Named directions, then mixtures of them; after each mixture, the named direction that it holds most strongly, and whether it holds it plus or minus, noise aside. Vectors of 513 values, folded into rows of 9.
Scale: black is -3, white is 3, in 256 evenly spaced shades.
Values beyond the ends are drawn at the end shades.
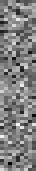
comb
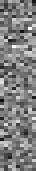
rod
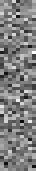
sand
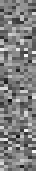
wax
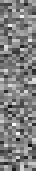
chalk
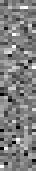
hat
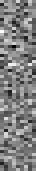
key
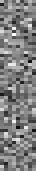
key, plus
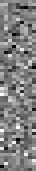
hat, minus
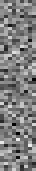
chalk, minus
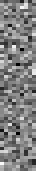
chalk, minus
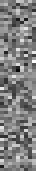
wax, plus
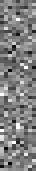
hat, minus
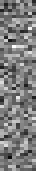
rod, plus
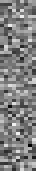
chalk, plus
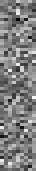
comb, minus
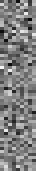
key, minus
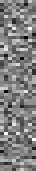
chalk, plus
